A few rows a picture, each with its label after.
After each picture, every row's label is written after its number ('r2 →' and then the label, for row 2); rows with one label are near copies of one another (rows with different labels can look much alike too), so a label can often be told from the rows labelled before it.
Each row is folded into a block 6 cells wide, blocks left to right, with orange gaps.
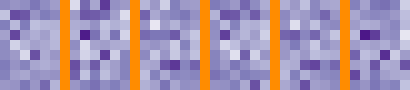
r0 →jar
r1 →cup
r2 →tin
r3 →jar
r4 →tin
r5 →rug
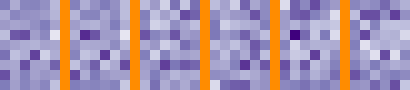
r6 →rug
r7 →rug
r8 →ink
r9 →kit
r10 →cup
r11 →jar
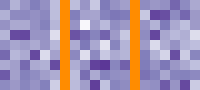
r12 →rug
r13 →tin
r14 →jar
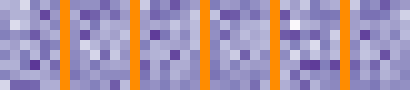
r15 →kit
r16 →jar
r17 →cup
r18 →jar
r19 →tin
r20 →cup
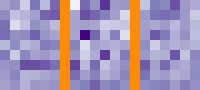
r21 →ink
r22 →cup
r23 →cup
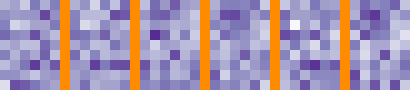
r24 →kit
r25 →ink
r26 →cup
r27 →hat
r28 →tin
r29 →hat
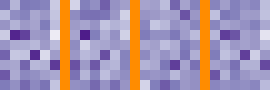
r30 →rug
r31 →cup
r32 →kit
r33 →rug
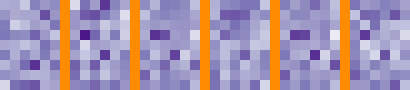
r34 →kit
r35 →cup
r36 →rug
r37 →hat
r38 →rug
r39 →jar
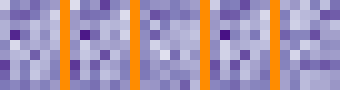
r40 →cup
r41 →cup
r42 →jar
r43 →cup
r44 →ink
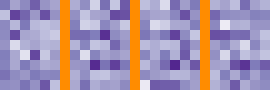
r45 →jar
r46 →ink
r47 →kit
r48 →tin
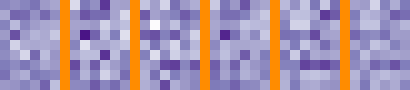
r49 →jar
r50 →cup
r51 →tin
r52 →cup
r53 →ink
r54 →ink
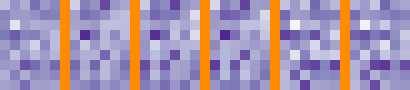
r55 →tin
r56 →cup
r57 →cup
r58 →cup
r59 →tin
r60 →tin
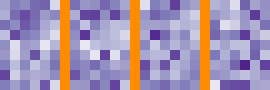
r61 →hat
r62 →jar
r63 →cup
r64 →kit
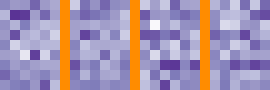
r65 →jar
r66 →cup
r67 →tin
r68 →ink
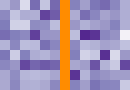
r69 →ink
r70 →rug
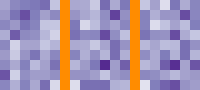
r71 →hat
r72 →kit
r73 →kit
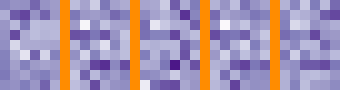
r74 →jar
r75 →tin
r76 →kit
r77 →tin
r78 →ink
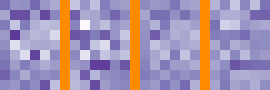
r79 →jar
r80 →tin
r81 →jar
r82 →ink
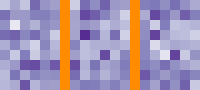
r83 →tin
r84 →cup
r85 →jar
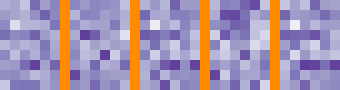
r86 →kit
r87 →rug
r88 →tin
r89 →hat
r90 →tin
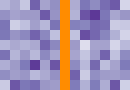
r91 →kit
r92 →hat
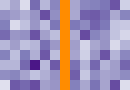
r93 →kit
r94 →hat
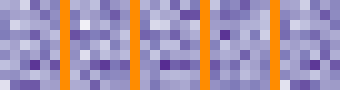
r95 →kit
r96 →tin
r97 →ink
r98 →cup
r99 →kit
